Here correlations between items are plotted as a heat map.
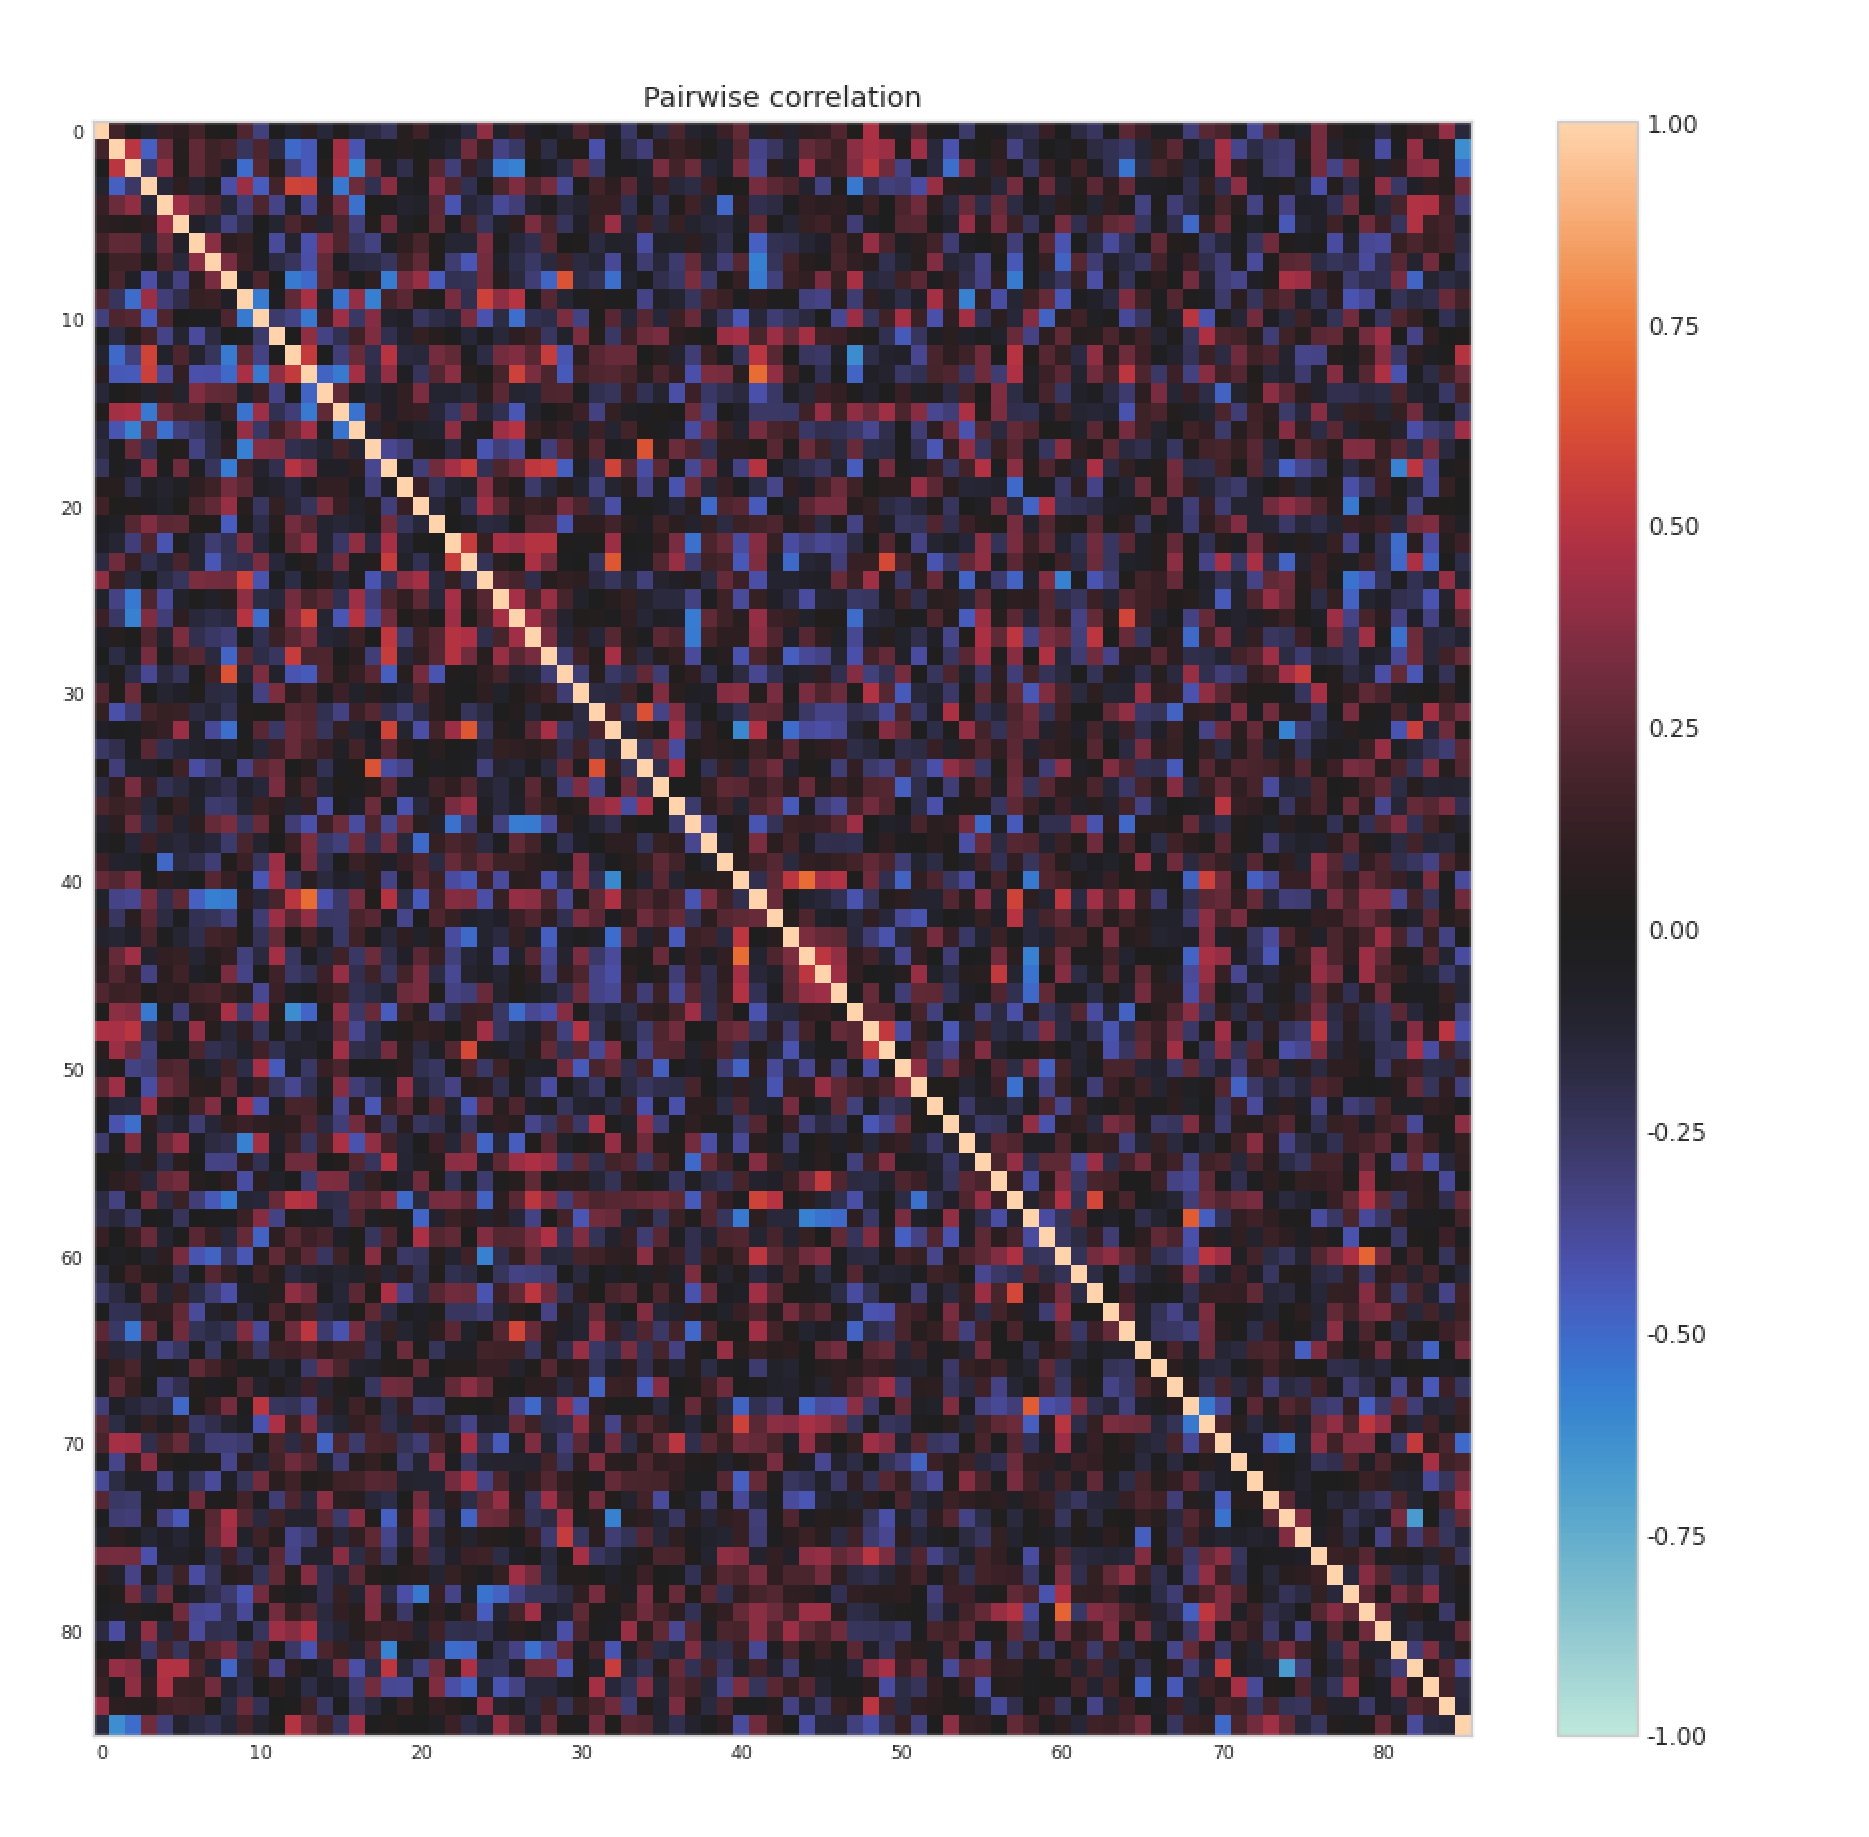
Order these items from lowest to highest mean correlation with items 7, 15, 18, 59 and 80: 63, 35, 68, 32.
68, 63, 32, 35
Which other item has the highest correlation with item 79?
60
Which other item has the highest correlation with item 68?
58
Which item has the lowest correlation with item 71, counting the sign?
51
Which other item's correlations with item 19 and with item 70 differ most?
36
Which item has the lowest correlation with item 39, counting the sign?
4
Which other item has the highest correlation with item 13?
41
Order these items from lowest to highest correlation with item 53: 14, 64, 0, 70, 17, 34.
70, 14, 0, 17, 64, 34
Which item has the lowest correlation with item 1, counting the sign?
85
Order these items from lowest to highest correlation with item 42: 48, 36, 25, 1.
1, 25, 48, 36
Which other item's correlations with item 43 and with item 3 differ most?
28
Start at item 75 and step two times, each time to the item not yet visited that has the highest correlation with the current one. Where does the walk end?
8
